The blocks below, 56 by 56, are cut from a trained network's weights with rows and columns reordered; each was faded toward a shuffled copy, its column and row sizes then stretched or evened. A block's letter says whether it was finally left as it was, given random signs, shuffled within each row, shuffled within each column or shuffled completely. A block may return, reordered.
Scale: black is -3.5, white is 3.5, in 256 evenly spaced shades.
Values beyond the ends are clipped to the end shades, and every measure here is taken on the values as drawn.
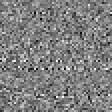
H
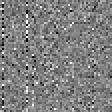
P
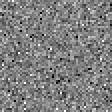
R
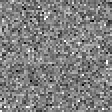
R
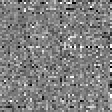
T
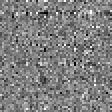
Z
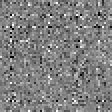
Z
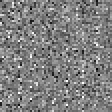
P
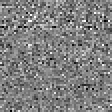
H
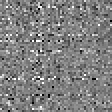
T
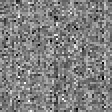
P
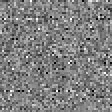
H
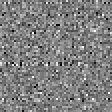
H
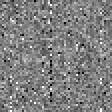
P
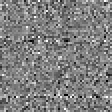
T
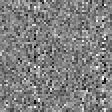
P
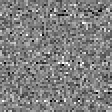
H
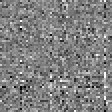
T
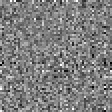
T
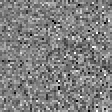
P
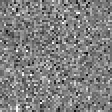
P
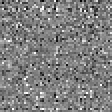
Z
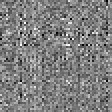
Z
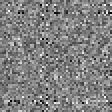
T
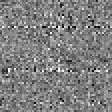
T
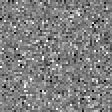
R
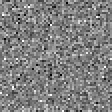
R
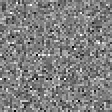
H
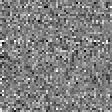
T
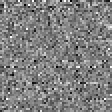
H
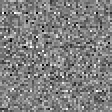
H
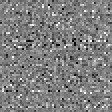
H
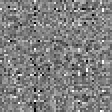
Z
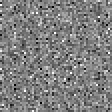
P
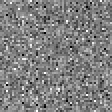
P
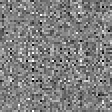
Z
